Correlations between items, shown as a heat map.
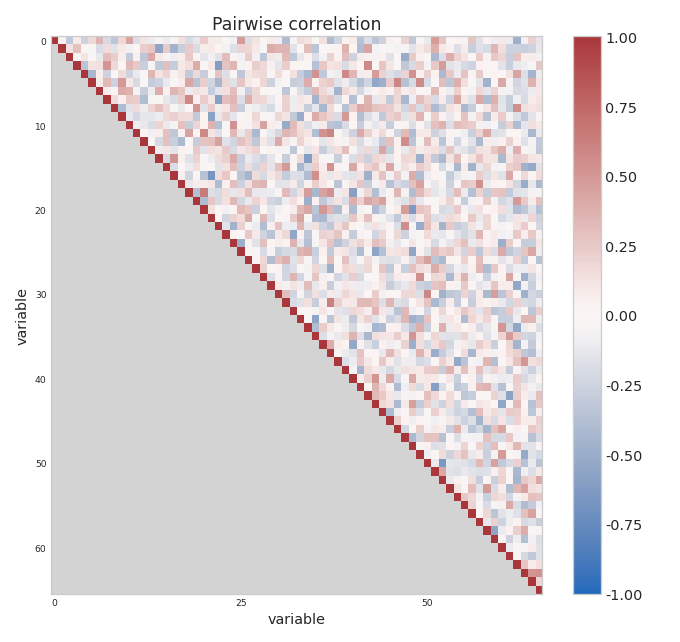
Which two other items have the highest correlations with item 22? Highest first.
47, 12
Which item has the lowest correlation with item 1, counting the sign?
14
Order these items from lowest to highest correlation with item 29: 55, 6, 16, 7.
7, 6, 16, 55
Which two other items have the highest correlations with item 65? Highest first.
63, 52
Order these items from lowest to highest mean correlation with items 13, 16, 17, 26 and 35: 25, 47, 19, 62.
25, 47, 19, 62
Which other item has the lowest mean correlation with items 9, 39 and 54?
41
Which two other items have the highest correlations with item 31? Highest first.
37, 15
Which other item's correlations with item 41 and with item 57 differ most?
39
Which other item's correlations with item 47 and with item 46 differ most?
5
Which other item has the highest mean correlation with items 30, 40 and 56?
43
